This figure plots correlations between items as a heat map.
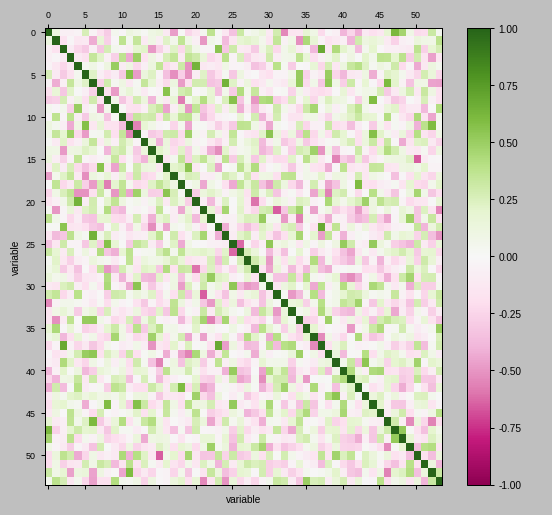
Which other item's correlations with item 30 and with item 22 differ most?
49
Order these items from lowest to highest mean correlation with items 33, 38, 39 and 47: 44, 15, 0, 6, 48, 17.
44, 15, 17, 0, 48, 6
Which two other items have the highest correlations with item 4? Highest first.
20, 9
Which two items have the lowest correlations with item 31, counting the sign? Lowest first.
21, 33
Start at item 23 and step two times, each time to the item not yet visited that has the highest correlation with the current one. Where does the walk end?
2
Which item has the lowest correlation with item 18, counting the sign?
8
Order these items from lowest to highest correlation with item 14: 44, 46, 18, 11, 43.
44, 43, 11, 18, 46
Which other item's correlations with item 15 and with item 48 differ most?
39
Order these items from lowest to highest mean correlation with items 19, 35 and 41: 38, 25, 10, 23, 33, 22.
38, 33, 22, 23, 25, 10
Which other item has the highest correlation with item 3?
12
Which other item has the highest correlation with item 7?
16
